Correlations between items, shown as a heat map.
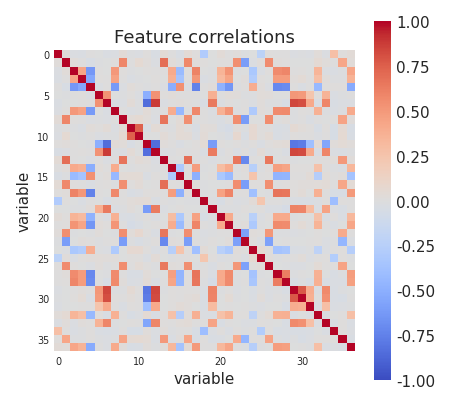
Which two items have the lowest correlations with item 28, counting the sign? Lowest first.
4, 15
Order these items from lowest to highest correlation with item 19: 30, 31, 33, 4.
4, 31, 33, 30
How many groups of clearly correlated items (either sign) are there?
5
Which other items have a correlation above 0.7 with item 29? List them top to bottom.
6, 12, 30
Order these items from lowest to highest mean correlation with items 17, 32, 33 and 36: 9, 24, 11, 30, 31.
24, 11, 9, 31, 30
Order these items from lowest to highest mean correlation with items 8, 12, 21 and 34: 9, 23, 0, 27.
23, 9, 0, 27
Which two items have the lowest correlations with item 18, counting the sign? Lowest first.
34, 0
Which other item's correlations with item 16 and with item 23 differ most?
13
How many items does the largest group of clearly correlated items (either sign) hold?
14
